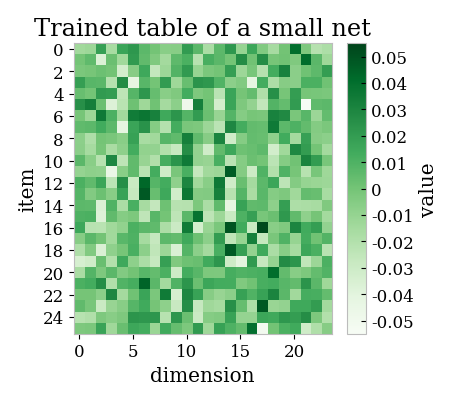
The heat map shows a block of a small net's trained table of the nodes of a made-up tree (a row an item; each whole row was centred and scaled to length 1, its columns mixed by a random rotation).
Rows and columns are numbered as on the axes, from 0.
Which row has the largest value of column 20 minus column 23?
0
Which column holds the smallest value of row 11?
3
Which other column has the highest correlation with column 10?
21
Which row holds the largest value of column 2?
6
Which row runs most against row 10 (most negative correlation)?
5
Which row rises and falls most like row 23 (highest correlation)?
16
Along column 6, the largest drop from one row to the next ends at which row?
14
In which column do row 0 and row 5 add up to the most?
20
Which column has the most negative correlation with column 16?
17
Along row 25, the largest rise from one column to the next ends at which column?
18
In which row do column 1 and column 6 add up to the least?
19
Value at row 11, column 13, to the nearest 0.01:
-0.01
